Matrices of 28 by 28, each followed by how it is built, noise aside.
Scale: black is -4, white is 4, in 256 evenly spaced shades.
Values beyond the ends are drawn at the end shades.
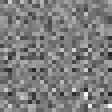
low rank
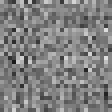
low rank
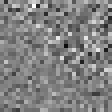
upper triangular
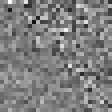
upper triangular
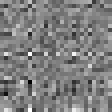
low rank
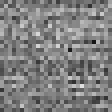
blocks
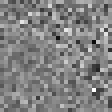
upper triangular
